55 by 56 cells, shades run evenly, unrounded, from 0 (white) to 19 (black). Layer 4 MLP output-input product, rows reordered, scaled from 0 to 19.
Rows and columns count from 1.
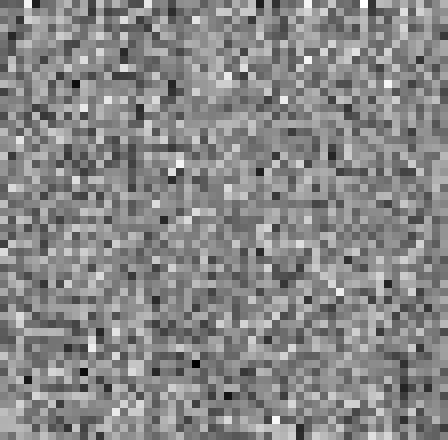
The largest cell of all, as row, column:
46, 25
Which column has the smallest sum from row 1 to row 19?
13
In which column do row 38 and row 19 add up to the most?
20
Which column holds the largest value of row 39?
54
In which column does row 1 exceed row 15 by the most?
5
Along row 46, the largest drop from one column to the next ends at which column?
26
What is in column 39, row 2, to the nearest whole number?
3
